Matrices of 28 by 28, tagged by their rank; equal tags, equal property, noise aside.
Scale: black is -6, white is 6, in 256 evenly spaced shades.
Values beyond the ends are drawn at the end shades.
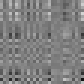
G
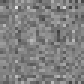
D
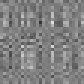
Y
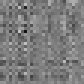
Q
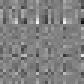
Y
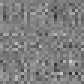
D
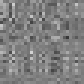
D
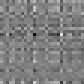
Y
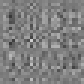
Q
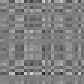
G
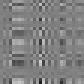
G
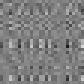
Y
